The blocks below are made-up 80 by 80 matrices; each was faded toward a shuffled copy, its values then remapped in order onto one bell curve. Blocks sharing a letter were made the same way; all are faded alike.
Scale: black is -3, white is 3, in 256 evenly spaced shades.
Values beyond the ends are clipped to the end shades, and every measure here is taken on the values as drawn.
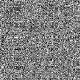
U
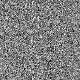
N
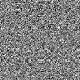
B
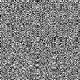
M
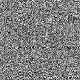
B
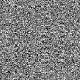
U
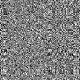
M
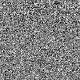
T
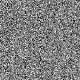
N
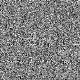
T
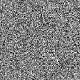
U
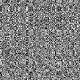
M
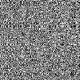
U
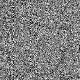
N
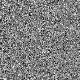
N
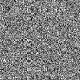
U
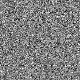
T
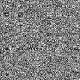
B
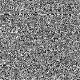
T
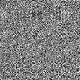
U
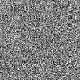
B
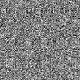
U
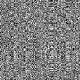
M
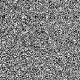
U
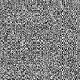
M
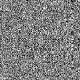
U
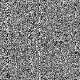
N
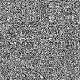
U
